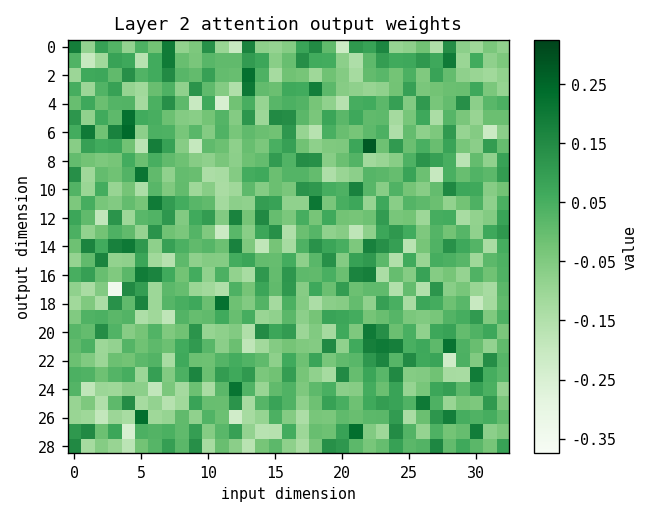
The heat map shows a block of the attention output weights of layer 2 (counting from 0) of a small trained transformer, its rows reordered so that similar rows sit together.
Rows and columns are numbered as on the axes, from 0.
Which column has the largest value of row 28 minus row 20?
19
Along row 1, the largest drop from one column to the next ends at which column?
29
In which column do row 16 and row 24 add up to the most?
22
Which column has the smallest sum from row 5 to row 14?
11
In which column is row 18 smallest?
30
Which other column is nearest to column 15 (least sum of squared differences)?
32
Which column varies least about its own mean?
8
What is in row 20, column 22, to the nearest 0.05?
0.2
